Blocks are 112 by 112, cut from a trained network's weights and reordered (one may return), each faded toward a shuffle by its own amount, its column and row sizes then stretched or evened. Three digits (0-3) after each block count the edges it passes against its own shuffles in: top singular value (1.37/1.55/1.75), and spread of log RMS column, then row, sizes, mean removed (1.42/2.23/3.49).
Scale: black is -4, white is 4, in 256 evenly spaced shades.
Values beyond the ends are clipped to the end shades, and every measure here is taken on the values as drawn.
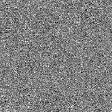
2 1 1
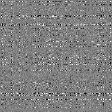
3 2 3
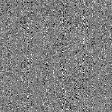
0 3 0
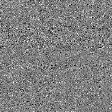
0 1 2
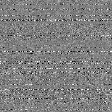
1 0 3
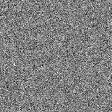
2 1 0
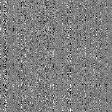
1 3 1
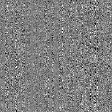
1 3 0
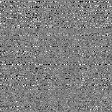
1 1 3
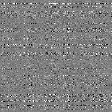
1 2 3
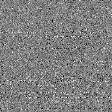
0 1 2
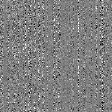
0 3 1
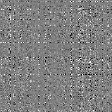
1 3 2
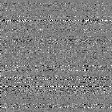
2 1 3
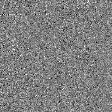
0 1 1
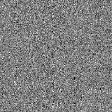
1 2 0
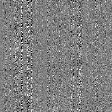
2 3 0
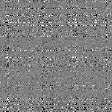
2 2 3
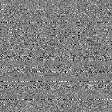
2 0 3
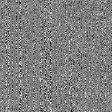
1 3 0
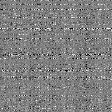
2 1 3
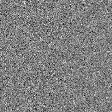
1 1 0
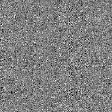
3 2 1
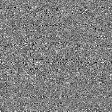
0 1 2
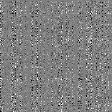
0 3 2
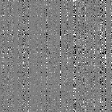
3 3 2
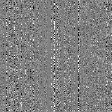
2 3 1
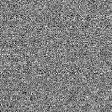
2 0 2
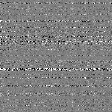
2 1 3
